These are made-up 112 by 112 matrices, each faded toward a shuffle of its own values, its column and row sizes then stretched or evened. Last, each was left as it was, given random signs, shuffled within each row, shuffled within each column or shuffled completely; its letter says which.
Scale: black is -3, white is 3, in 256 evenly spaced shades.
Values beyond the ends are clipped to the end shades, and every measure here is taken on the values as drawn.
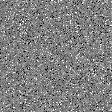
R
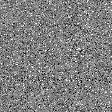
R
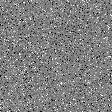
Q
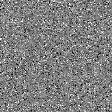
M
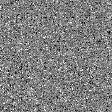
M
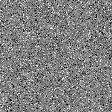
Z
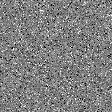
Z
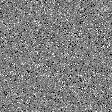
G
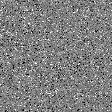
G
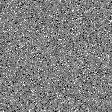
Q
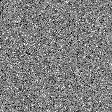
Q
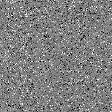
M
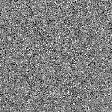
M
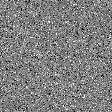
G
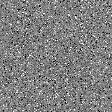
Z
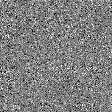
M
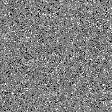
M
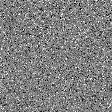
G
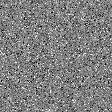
G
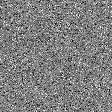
Q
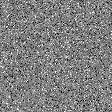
G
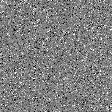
Z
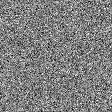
Q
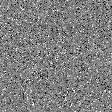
Q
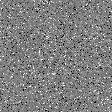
G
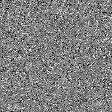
R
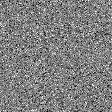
G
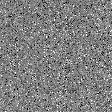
Z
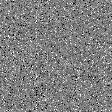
Z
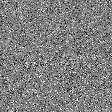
G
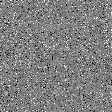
Z
